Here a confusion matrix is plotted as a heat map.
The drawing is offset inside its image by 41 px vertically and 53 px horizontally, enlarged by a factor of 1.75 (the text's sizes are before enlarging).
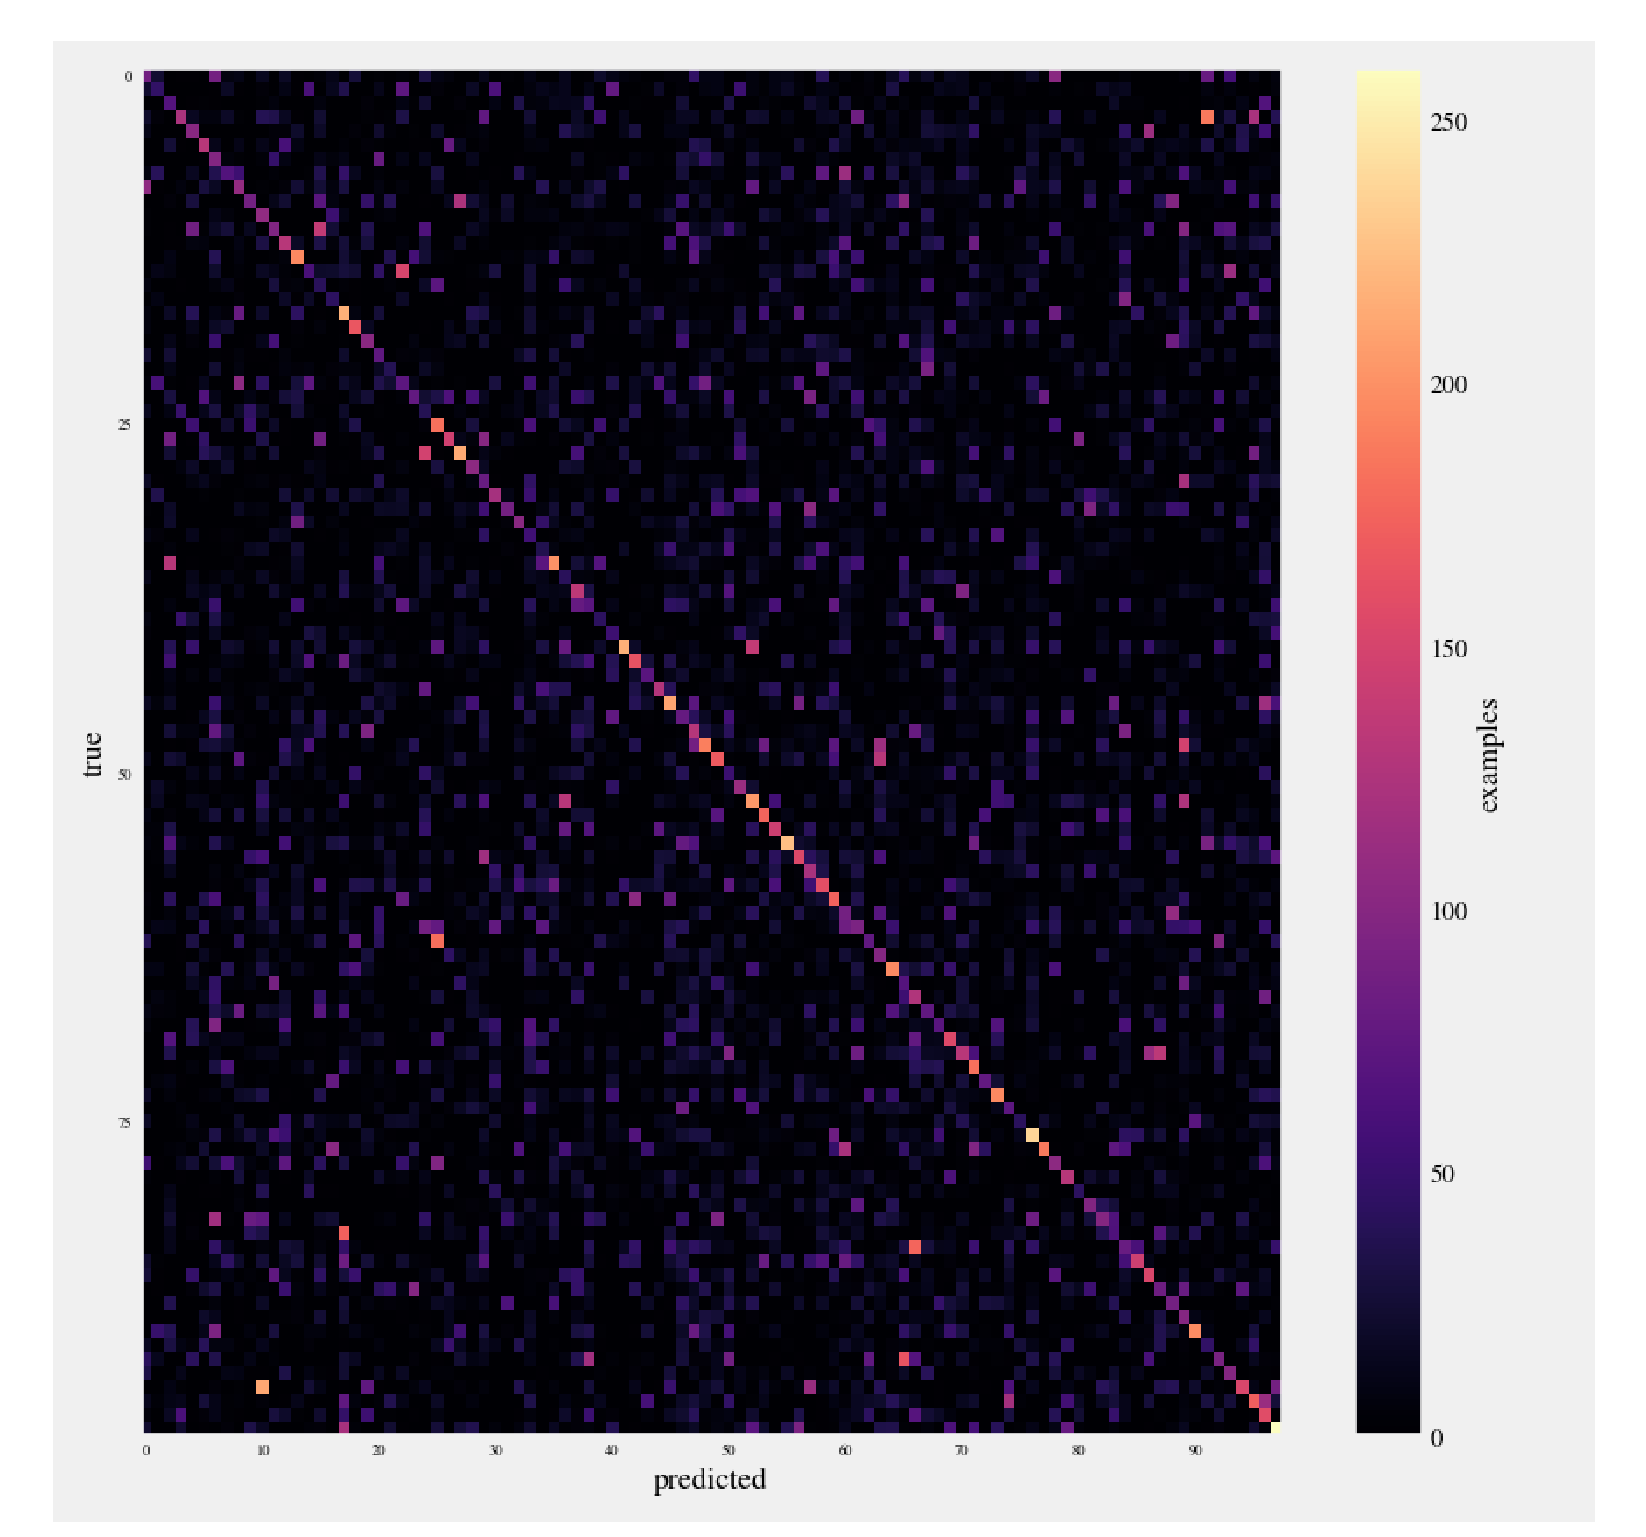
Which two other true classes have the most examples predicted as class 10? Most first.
94, 82
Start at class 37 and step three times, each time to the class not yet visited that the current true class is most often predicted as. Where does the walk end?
23
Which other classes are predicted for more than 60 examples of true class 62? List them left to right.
18, 25, 92
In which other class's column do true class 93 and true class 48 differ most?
89
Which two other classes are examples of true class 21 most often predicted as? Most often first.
67, 58
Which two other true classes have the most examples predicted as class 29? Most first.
56, 26
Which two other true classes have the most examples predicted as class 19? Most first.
47, 94
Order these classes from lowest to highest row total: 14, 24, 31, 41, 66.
24, 66, 14, 31, 41
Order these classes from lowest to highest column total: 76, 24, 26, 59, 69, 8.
26, 8, 24, 69, 59, 76
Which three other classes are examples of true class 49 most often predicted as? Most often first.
63, 8, 59
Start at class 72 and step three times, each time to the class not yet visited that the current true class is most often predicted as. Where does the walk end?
66
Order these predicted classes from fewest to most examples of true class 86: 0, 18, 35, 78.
35, 0, 18, 78
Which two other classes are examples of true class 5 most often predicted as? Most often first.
26, 12
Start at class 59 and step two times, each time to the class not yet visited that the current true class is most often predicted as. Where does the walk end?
17
